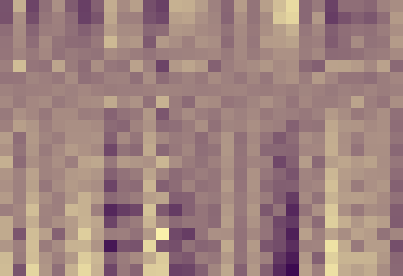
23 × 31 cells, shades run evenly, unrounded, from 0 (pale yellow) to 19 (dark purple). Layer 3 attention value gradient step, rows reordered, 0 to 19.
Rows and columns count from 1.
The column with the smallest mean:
26
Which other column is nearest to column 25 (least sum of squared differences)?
17
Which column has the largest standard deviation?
23
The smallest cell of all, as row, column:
20, 13
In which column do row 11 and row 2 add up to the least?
22
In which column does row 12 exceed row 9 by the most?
9
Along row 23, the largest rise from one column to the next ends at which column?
14
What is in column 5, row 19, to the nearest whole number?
8
